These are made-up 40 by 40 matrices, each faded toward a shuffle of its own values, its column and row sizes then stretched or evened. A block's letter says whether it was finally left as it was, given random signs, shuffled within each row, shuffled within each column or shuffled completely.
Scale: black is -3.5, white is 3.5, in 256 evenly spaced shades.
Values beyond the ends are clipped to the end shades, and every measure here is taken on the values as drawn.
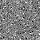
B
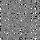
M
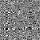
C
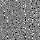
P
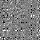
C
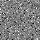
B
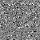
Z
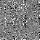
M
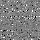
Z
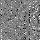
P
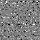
Z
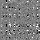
M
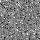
B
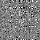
M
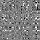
C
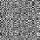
C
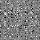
M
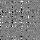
M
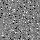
B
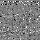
Z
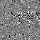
M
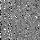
P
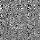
M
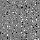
P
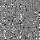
M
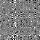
C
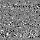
Z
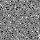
Z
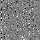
P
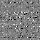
Z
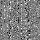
P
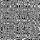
C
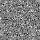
Z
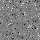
B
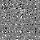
M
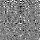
C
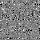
Z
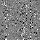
P
